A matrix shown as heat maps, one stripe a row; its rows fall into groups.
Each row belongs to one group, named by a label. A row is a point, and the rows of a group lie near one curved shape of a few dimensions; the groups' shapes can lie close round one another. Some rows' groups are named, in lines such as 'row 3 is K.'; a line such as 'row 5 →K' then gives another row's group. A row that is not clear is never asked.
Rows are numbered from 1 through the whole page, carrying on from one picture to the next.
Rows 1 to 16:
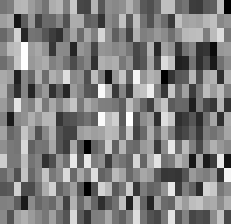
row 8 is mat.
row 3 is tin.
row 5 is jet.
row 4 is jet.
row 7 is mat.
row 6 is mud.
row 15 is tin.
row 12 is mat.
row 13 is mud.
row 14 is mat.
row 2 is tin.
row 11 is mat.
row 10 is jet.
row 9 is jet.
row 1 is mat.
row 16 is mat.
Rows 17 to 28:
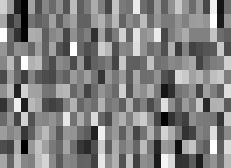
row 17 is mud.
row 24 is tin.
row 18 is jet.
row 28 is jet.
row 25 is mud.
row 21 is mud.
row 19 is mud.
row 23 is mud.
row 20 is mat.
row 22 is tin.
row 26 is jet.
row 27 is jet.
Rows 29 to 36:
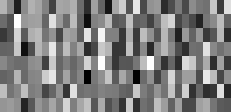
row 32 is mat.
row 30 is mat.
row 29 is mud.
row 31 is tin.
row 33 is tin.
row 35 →mat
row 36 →mat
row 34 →mat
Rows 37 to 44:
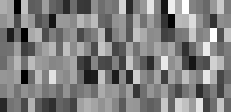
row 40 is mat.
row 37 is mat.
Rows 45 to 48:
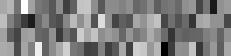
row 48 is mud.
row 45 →jet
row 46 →mat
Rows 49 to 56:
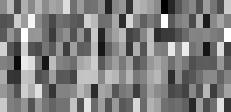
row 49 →mud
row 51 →mud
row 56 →mat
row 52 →mat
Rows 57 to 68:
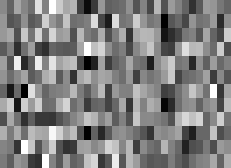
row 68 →mud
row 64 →mud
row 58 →mud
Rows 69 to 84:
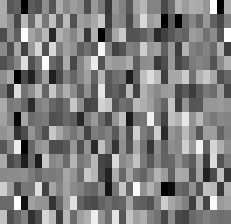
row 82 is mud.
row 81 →mat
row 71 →mud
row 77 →mat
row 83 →tin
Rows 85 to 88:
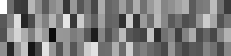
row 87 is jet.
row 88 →mud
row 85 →mud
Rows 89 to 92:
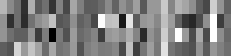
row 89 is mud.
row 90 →jet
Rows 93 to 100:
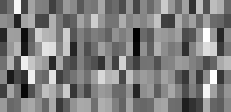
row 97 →mud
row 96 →mat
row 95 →mat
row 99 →mat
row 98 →jet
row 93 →tin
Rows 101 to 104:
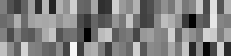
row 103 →mat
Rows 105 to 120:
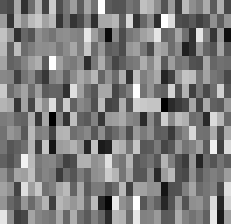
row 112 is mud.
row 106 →jet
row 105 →tin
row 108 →mat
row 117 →jet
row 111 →mat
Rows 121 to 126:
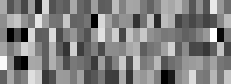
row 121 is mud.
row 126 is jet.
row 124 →mat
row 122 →jet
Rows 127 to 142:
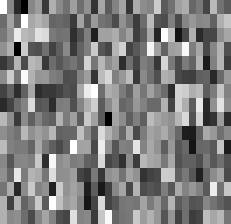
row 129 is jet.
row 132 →jet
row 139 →mat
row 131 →tin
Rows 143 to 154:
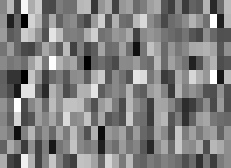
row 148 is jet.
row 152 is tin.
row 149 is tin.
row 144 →jet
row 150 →mat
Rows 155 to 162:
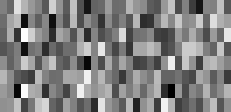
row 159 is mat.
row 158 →tin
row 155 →mat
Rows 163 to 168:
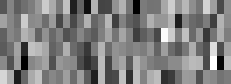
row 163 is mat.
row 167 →jet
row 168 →mud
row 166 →jet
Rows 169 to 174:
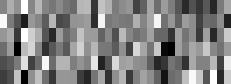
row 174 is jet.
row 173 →mud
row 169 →jet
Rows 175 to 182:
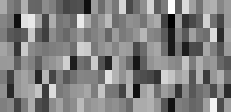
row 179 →mat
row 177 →jet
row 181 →tin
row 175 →mat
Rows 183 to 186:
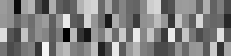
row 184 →mat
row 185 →mat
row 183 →tin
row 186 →mud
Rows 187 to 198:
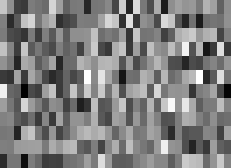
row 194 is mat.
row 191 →jet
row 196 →jet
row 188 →jet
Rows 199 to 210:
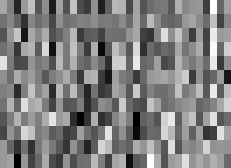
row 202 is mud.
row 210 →mat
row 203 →mud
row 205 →mud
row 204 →mat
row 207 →mat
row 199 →mud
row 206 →mud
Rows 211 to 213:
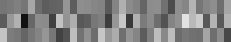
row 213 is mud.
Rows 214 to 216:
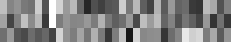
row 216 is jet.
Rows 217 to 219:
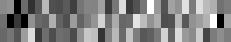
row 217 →mat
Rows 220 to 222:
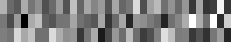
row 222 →mat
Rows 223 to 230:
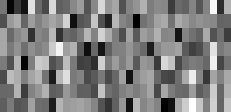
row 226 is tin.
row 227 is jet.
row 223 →jet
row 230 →jet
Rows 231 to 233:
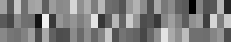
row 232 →mud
